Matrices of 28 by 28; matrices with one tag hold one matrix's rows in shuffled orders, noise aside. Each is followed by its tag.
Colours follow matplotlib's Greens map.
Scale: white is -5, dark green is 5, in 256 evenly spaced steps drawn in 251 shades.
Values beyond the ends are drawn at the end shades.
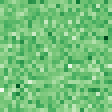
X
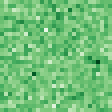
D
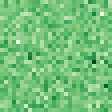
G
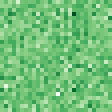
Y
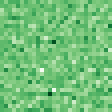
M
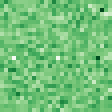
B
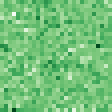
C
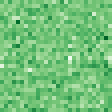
X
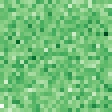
X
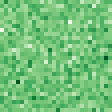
X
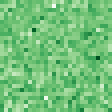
D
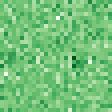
Y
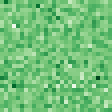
C
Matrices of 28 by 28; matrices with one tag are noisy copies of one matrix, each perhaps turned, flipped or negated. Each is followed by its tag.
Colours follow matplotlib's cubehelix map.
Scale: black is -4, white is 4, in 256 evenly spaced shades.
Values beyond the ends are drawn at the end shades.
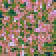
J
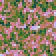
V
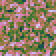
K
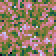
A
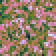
V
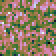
V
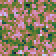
A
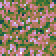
V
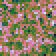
J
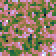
J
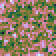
J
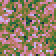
V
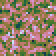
K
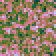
V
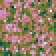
J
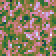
K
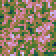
J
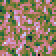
K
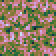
V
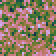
V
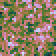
J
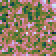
J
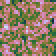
A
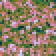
V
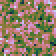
J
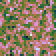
K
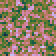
V
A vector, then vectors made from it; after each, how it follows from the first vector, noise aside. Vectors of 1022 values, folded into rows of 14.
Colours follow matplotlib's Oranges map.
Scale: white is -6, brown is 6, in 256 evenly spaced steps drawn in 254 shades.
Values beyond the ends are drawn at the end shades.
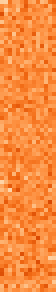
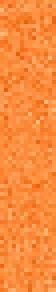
reversed, shrunk.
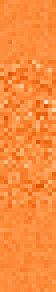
reversed, partly zeroed.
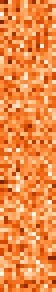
negated, scaled up.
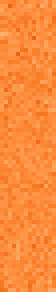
reversed, shrunk.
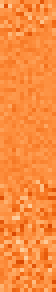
wrapped around, partly zeroed.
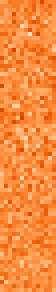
wrapped around.
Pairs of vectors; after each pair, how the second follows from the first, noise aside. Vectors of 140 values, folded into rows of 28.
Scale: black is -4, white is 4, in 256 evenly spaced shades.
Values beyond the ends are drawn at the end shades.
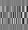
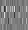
reversed, partly zeroed.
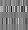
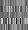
reversed.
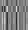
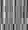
wrapped around, negated.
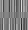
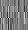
wrapped around, negated.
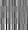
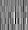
wrapped around.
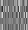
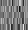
wrapped around, negated.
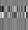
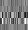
reversed, negated.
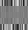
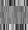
reversed.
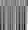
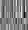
wrapped around, negated.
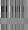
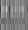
negated, shrunk.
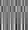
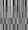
reversed, negated.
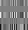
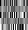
negated, scaled up.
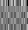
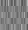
negated, shrunk.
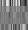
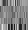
reversed, negated.
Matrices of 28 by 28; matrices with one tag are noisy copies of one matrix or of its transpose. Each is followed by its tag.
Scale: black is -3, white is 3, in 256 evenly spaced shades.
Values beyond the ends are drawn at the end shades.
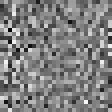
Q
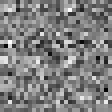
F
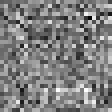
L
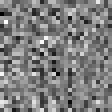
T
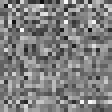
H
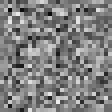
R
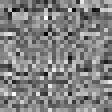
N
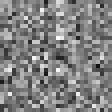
F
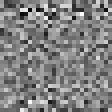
Q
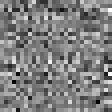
N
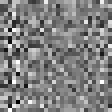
Q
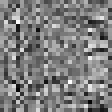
L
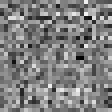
L
